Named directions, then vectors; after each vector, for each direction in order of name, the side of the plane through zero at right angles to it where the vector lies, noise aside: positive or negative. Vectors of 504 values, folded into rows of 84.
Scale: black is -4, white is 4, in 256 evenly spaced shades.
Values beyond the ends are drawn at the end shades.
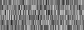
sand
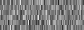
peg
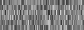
positive, positive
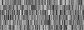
negative, negative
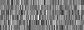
positive, negative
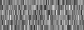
positive, positive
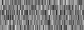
negative, negative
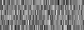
positive, positive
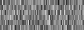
positive, positive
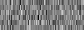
negative, positive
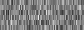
positive, negative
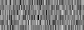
negative, positive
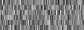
positive, positive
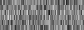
positive, positive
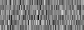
negative, positive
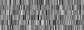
negative, positive
